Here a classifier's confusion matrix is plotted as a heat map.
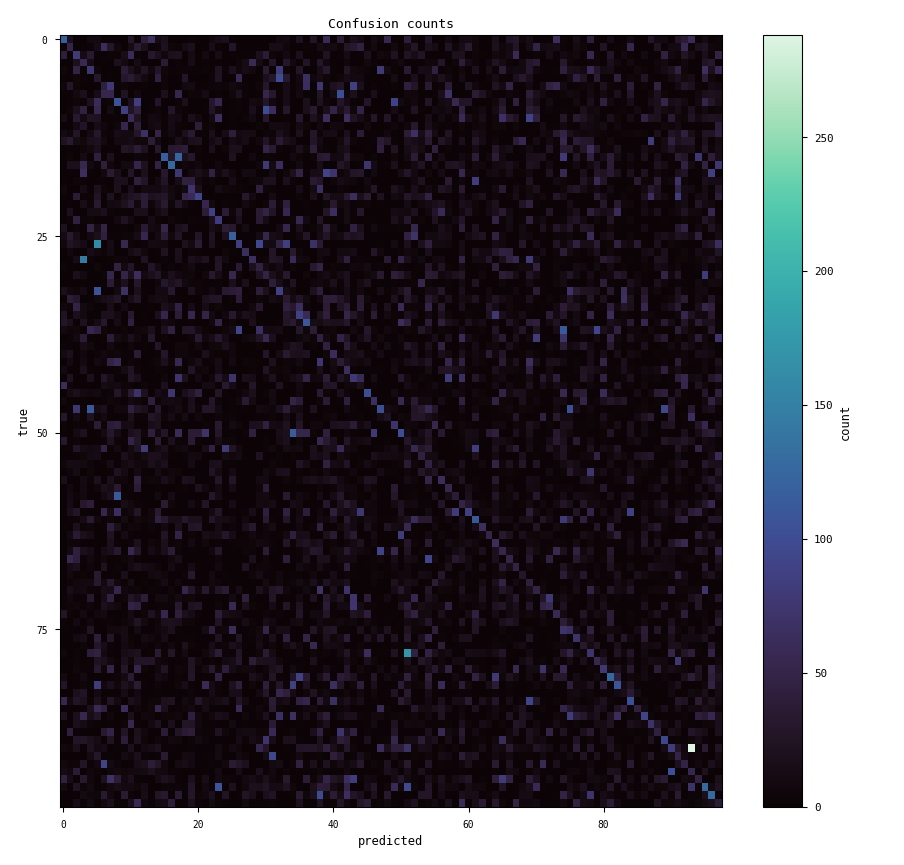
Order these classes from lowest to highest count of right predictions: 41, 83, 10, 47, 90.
83, 41, 10, 90, 47
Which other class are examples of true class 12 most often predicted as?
52
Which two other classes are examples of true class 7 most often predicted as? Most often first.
41, 57
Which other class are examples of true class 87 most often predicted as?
10
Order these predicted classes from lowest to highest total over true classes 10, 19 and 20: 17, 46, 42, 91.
17, 46, 42, 91
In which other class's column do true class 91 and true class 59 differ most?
31
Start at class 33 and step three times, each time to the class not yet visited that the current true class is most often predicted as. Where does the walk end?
5
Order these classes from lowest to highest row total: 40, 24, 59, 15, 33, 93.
93, 40, 59, 24, 33, 15
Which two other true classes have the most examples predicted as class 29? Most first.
26, 37
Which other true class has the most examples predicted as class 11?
8
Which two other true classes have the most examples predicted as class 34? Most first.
50, 82
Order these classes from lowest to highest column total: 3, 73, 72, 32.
72, 73, 32, 3
